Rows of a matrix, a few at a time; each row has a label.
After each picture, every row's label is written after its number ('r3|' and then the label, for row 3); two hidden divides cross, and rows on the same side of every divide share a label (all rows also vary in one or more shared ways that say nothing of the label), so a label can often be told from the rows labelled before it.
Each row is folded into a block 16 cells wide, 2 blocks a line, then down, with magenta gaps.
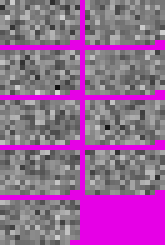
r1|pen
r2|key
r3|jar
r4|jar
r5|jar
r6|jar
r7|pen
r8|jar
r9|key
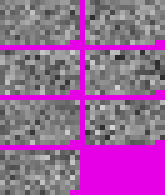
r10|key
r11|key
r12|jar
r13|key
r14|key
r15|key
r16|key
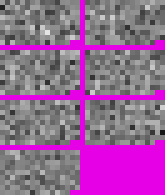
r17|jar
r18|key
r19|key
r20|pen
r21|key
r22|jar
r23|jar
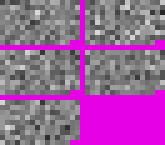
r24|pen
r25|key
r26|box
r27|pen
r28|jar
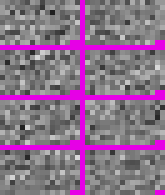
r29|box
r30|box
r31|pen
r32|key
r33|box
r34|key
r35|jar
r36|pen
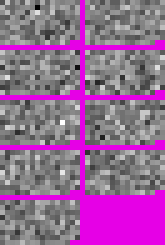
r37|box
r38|box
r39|box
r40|jar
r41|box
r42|key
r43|pen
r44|jar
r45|key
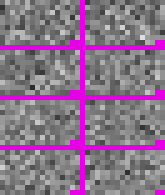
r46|pen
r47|key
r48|box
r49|box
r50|pen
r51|jar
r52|jar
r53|box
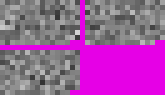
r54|pen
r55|jar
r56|pen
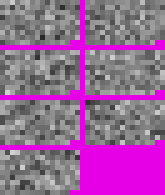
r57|box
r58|key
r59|box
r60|key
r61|box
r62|pen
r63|box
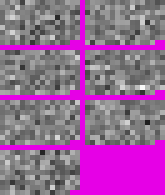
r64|jar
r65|pen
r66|jar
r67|box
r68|box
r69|pen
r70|box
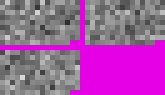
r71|key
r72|box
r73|box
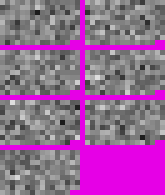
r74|pen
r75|jar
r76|key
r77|jar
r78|jar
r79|pen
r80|jar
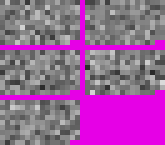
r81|key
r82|jar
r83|box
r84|key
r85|pen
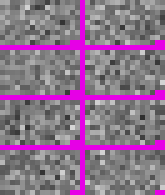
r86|key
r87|jar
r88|jar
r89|key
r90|key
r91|jar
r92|box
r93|jar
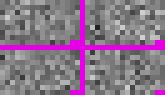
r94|pen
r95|key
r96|pen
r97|jar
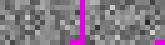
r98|box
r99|key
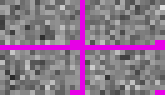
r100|box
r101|jar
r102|key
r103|jar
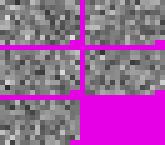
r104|pen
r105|jar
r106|jar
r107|key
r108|jar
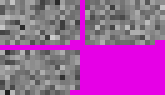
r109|jar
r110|jar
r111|pen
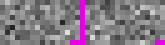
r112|key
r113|jar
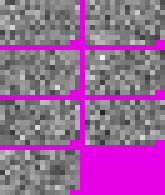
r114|pen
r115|pen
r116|key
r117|jar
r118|pen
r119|box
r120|box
